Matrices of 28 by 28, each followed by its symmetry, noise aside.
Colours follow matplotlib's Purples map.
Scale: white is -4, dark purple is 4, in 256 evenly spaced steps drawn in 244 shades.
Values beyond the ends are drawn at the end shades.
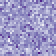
no symmetry.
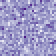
antisymmetric.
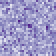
symmetric across the other diagonal.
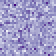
no symmetry.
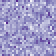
mirrored top to bottom.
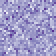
symmetric.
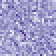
symmetric across the other diagonal.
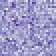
symmetric across the other diagonal.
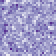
mirrored top to bottom.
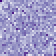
symmetric.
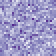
same after a half turn.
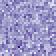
symmetric.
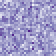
no symmetry.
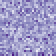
mirrored left to right.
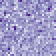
symmetric.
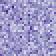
mirrored top to bottom.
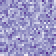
symmetric.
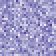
same after a half turn.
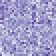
symmetric across the other diagonal.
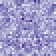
mirrored left to right.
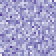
symmetric.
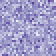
same after a half turn.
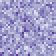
symmetric across the other diagonal.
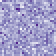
same after a half turn.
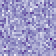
no symmetry.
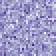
antisymmetric.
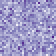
no symmetry.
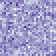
no symmetry.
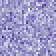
antisymmetric.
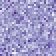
symmetric.
